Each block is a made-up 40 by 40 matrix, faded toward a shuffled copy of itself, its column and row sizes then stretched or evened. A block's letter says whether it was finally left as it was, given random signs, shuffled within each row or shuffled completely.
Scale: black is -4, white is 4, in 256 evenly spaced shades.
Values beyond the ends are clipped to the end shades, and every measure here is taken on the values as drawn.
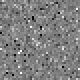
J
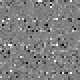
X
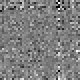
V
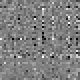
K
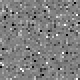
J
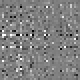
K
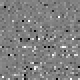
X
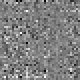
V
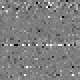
X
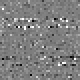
X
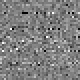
X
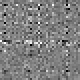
K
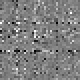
V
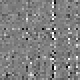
K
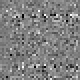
V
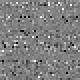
X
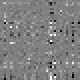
K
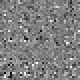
V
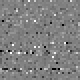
X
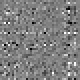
K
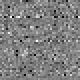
X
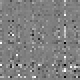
V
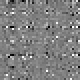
K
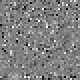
X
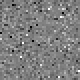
J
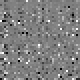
K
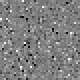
J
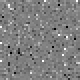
J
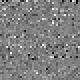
X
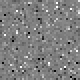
J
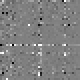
V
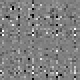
K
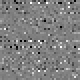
X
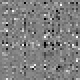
K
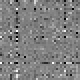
K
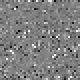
X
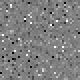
J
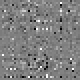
K
